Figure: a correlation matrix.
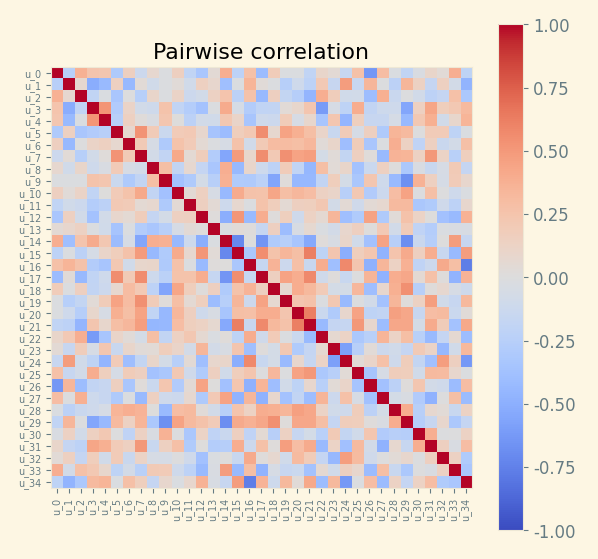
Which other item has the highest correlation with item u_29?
u_18
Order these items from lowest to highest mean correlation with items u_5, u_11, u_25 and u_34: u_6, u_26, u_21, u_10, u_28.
u_26, u_10, u_6, u_28, u_21
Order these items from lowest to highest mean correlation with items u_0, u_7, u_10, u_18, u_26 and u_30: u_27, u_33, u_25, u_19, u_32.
u_27, u_33, u_32, u_25, u_19
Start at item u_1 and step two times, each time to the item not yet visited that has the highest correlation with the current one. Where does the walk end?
u_16
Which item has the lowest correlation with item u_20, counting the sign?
u_9
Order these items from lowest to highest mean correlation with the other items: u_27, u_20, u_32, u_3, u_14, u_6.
u_14, u_27, u_3, u_32, u_6, u_20
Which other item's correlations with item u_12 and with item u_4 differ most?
u_3
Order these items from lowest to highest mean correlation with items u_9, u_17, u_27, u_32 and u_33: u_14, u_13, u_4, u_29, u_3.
u_29, u_13, u_4, u_3, u_14
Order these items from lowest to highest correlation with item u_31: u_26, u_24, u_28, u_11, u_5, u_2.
u_24, u_11, u_2, u_26, u_28, u_5
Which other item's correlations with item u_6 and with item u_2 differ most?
u_21
